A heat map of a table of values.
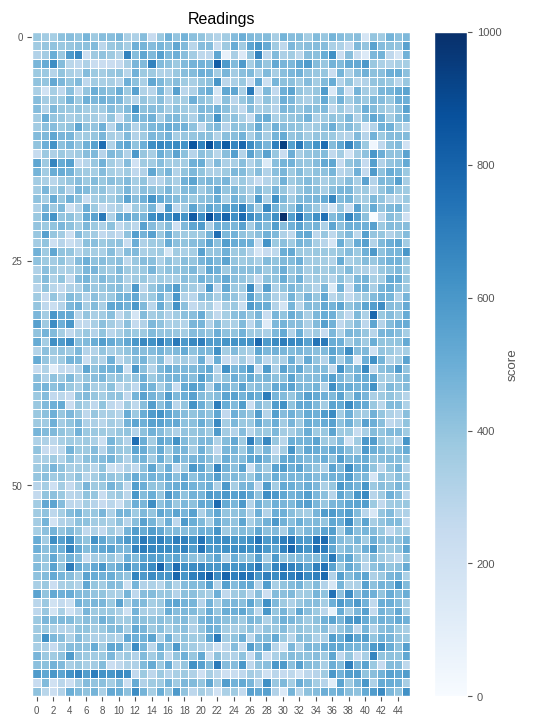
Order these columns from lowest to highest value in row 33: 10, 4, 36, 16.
4, 10, 16, 36
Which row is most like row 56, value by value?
34
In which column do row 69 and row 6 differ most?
26
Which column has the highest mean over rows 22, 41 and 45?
22
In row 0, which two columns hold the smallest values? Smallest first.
40, 14
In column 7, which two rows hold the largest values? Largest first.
71, 56
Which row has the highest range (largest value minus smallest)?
20
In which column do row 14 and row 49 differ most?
41
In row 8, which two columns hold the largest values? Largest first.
12, 45
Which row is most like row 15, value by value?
11
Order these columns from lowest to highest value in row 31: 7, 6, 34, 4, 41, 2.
7, 6, 34, 4, 2, 41
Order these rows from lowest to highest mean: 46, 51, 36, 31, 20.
36, 31, 46, 51, 20
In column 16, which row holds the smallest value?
24
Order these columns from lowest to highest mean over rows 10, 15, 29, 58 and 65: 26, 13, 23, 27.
23, 13, 26, 27
